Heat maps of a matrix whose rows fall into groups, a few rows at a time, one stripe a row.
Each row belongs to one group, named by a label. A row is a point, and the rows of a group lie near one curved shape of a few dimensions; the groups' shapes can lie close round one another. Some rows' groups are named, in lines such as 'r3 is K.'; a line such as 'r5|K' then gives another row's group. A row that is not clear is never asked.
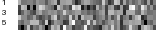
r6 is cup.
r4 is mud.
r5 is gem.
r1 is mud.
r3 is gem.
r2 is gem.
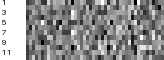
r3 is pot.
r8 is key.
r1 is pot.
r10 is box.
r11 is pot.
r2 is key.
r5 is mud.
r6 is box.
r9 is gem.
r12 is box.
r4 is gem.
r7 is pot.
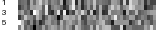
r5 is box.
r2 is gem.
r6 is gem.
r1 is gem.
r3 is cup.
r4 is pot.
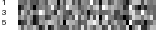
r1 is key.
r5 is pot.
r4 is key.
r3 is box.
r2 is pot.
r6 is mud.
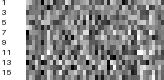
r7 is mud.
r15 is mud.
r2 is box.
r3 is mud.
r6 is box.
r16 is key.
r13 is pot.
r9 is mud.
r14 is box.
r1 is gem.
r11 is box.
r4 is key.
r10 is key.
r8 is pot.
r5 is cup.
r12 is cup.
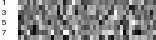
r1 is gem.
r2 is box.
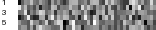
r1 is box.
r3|box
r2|mud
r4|pot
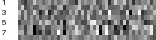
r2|box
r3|mud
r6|key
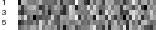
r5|mud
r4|mud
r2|gem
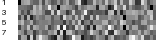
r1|mud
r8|gem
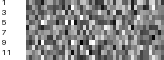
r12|pot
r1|gem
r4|gem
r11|key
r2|pot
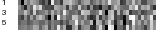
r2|cup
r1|box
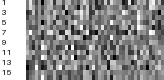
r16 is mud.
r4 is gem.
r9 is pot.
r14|pot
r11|mud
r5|mud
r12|cup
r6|gem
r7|box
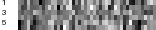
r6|pot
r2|key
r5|pot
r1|gem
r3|gem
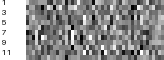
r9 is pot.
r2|mud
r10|key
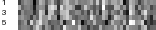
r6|pot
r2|mud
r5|gem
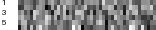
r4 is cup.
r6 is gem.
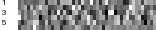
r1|key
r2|gem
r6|mud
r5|gem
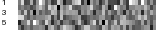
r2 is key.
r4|box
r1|box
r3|mud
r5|mud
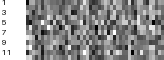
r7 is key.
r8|box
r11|mud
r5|gem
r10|box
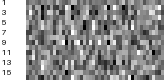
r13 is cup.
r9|key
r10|box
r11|gem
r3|box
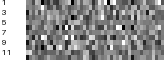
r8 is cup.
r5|mud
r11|box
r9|pot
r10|mud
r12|mud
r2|mud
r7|mud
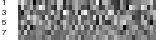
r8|key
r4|mud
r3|cup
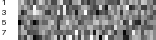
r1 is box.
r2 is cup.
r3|cup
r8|key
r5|pot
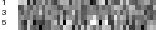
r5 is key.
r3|gem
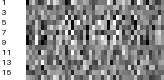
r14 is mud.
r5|key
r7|cup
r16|cup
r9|pot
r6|pot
